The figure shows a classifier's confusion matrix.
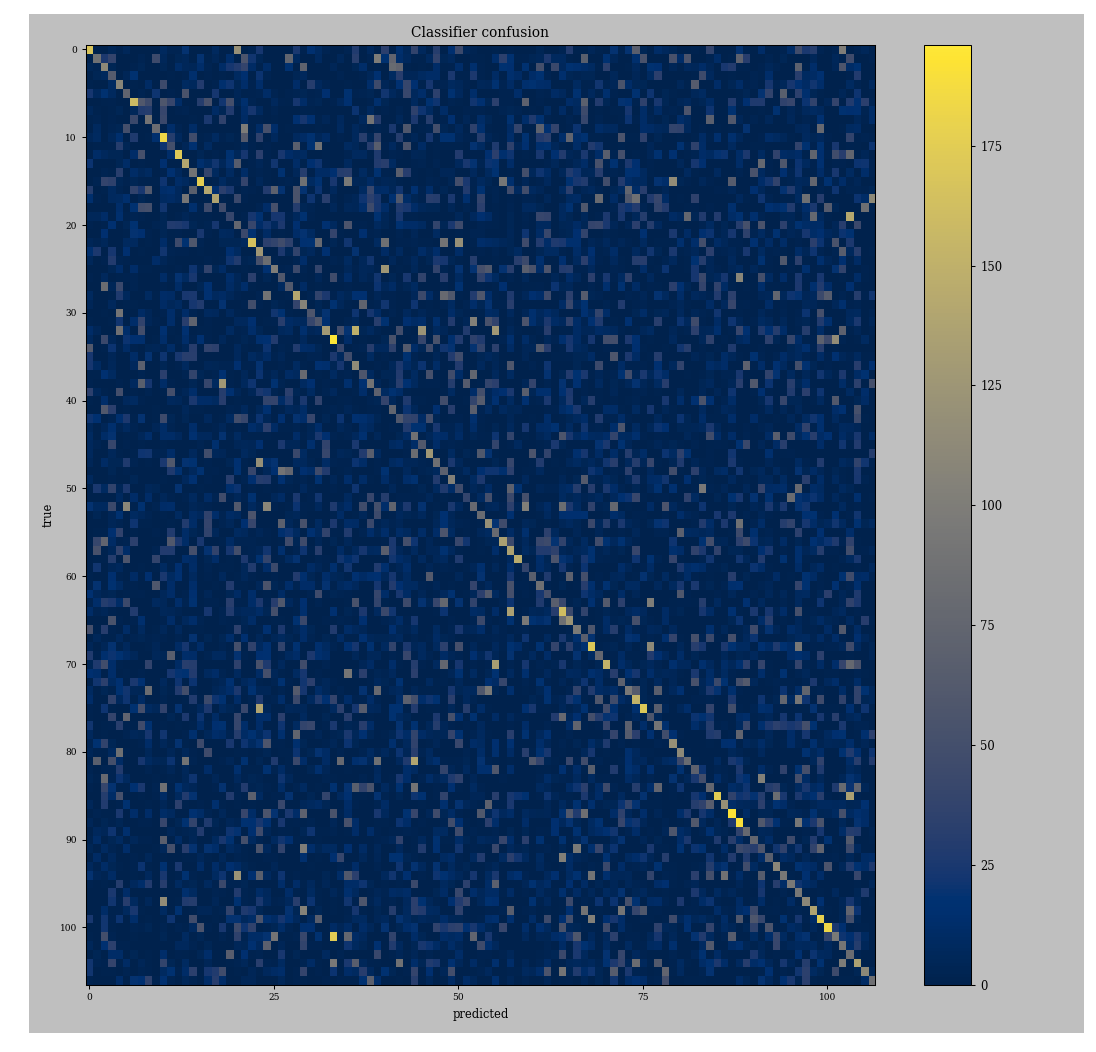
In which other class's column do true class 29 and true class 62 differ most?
37
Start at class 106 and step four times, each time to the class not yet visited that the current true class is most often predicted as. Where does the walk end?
64
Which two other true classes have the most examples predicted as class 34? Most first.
81, 32
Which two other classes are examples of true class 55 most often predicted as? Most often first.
80, 48
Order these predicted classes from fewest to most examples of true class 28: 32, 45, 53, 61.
61, 32, 45, 53
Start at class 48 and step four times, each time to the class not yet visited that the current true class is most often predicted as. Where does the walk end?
50
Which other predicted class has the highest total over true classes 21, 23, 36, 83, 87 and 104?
102
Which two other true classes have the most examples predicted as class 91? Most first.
83, 13
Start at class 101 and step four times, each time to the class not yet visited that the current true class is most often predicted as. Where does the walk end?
76
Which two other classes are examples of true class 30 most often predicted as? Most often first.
4, 99
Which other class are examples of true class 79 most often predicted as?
24
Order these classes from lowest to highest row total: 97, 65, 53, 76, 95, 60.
53, 95, 60, 65, 76, 97
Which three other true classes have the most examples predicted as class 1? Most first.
81, 57, 56
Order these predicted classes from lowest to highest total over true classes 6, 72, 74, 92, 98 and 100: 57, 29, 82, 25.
25, 82, 57, 29
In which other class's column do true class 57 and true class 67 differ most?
40
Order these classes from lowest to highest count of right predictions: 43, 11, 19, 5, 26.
43, 19, 11, 26, 5
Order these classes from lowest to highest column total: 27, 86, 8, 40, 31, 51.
51, 86, 27, 8, 40, 31
